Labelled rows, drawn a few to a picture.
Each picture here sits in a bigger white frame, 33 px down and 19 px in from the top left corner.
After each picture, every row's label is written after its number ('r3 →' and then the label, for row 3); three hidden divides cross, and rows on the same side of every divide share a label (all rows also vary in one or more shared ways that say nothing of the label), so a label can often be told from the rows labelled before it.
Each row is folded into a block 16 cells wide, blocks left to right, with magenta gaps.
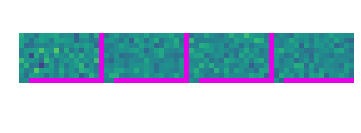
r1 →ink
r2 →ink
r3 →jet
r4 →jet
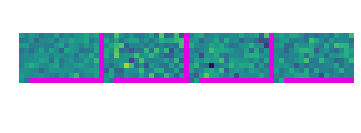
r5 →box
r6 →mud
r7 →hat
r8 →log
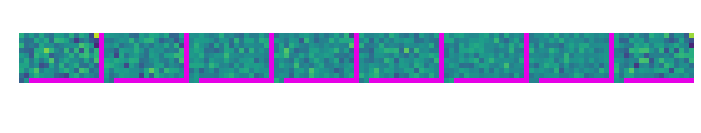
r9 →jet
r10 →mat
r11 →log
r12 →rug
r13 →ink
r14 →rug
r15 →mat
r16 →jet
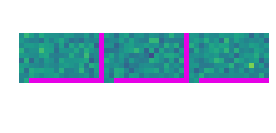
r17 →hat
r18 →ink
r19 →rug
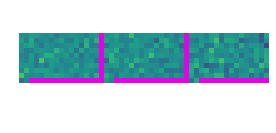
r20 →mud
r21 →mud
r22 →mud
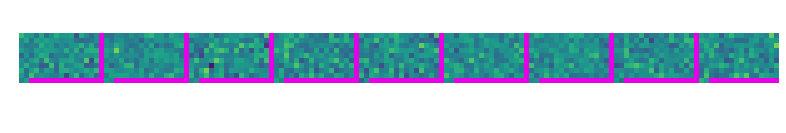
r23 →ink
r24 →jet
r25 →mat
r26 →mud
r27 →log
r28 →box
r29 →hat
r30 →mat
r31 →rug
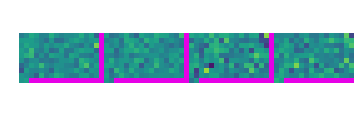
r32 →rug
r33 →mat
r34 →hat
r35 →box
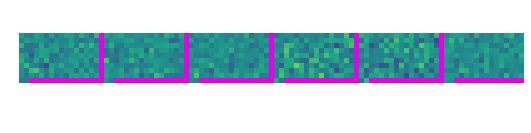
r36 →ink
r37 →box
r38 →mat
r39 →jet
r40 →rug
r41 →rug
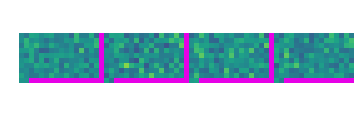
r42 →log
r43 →mat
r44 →rug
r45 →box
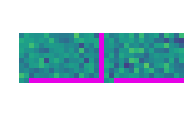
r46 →mud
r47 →rug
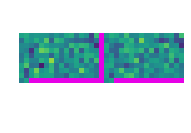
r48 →mud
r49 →hat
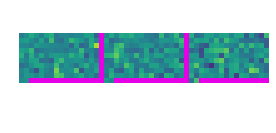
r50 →ink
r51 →hat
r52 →log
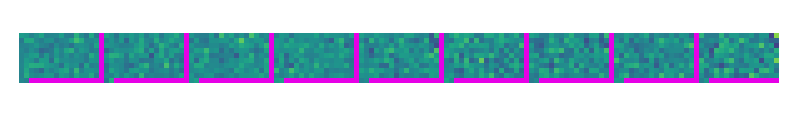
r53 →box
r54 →rug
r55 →ink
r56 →hat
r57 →mat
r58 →mud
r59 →jet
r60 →box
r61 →mat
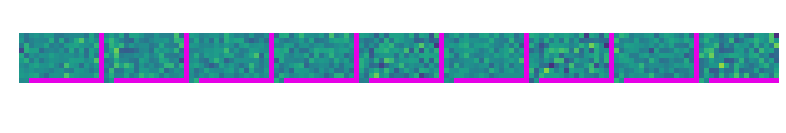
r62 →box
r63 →rug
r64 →rug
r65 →hat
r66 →jet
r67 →jet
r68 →rug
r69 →hat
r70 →rug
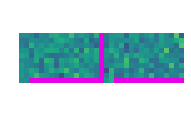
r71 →jet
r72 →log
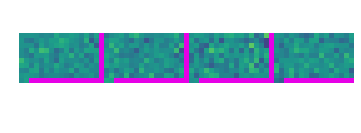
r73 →jet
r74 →rug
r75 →hat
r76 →mat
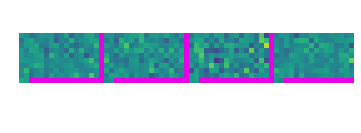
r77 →box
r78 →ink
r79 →log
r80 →mat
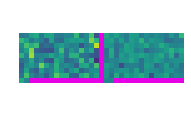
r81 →rug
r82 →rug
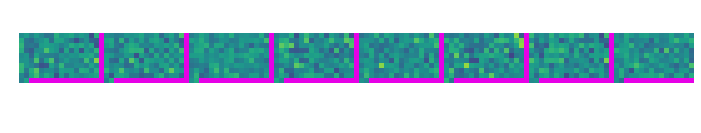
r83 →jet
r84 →ink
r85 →hat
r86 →log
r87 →box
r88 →box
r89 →mat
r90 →mud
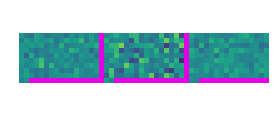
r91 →box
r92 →hat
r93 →mat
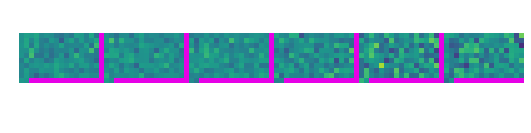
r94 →rug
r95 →rug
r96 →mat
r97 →box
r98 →hat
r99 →jet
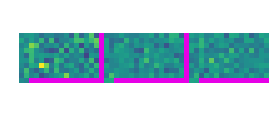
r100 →mat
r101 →jet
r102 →mud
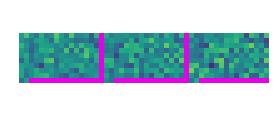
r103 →hat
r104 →box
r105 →ink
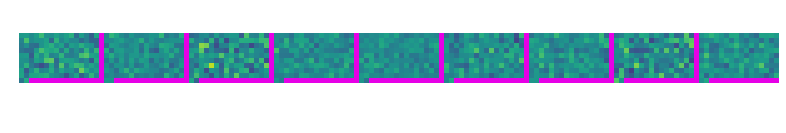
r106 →rug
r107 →hat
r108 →jet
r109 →mat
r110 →box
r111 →jet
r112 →rug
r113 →log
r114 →rug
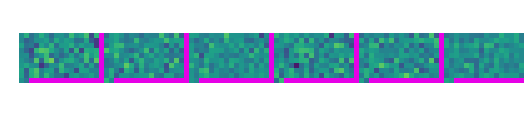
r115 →jet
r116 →mud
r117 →jet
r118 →log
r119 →mat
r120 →jet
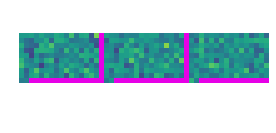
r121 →jet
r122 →box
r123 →mat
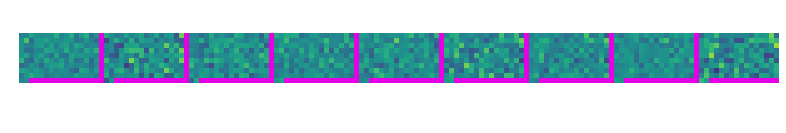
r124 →ink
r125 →box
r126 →mat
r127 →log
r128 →hat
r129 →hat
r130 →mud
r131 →ink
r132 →rug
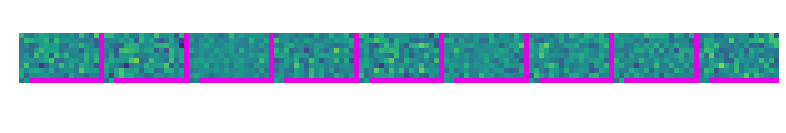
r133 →log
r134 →hat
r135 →mat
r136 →hat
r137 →log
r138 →rug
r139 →jet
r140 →rug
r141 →box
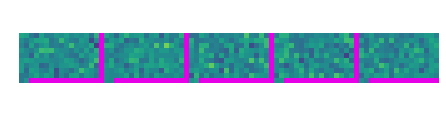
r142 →mat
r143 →log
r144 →jet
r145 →hat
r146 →jet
